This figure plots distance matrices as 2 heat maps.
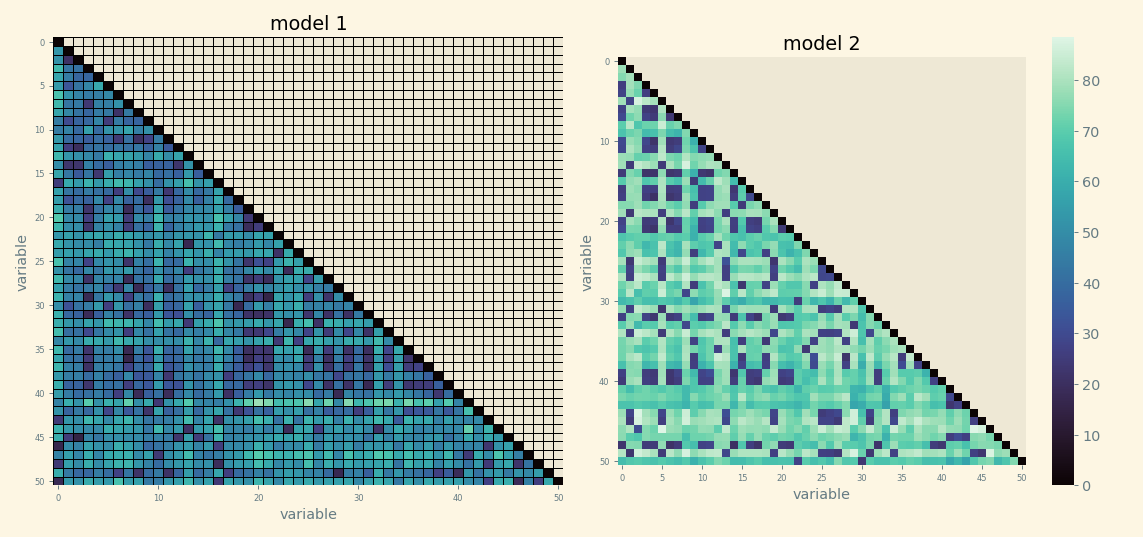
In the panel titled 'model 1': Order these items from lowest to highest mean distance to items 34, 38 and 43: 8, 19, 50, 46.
46, 50, 8, 19
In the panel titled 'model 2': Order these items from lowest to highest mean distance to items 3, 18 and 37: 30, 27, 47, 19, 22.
30, 22, 47, 19, 27
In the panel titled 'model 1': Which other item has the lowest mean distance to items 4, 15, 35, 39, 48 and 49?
31
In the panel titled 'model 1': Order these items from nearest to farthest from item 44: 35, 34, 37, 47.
37, 35, 34, 47
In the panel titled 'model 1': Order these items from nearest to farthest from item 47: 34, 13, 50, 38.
50, 38, 34, 13
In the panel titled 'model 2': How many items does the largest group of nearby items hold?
16
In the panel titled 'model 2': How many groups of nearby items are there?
8
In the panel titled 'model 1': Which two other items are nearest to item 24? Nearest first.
22, 34
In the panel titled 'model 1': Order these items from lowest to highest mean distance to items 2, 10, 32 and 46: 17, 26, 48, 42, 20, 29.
26, 48, 17, 42, 29, 20
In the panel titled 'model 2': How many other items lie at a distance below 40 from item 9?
7
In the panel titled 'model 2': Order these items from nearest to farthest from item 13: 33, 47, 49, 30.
49, 30, 47, 33
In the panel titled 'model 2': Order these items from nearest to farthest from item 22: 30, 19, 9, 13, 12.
30, 9, 19, 13, 12
